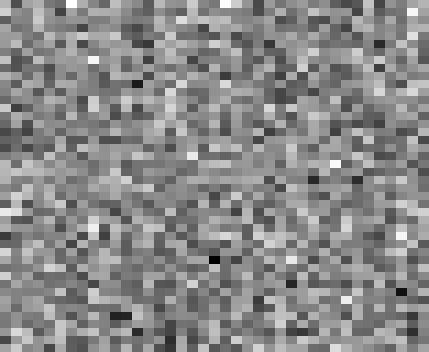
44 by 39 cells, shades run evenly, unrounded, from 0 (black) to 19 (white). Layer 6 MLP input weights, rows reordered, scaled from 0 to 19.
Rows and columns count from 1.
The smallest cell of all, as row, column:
33, 20
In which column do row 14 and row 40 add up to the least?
11
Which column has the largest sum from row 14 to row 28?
27
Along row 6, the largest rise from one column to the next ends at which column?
15
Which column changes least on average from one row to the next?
23
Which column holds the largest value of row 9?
28
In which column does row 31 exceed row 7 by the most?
25
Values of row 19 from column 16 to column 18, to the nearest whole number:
6 11 12
